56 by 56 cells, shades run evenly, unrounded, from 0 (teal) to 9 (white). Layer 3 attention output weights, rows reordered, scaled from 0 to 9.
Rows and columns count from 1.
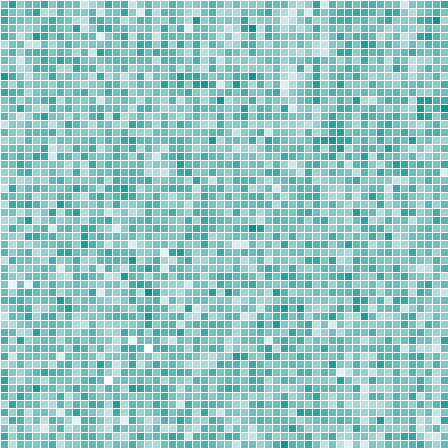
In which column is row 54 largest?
6
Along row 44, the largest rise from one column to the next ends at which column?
19
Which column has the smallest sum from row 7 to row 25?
43
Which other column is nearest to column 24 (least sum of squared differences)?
35
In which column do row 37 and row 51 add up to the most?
23
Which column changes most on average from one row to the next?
56
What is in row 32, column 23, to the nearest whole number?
1
